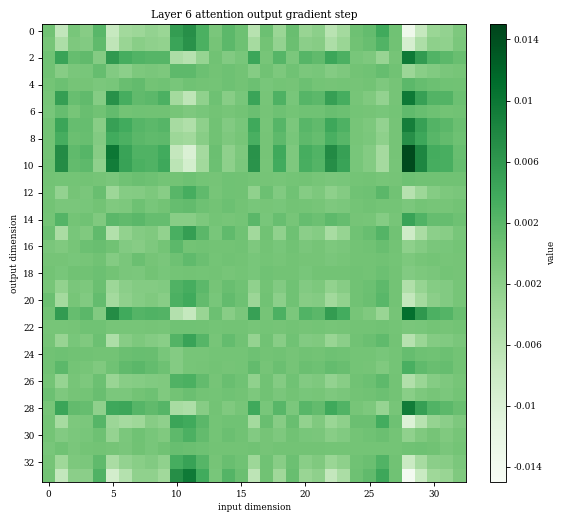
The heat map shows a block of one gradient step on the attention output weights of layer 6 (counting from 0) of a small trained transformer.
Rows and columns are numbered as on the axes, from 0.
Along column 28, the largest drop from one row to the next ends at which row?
29
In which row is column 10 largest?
33
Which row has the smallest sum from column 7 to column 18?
9
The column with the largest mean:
11
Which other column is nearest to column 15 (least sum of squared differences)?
24
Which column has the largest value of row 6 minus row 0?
28
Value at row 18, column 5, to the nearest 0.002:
0
